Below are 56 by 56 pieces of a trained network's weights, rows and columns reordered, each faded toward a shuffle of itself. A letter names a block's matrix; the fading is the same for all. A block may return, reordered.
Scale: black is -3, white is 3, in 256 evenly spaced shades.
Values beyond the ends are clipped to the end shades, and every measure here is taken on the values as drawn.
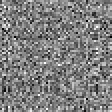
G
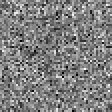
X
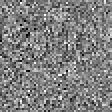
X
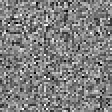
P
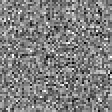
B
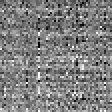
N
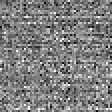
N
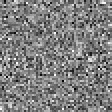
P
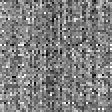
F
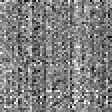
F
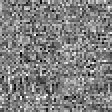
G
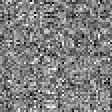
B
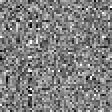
B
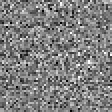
P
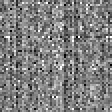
F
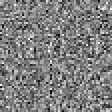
B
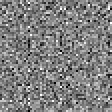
B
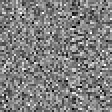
P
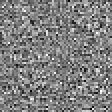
B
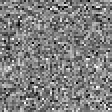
X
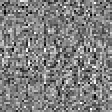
B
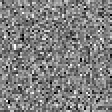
X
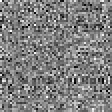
B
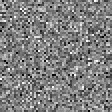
X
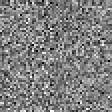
B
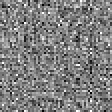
B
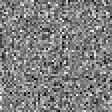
X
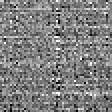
N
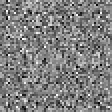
B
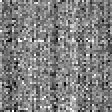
F
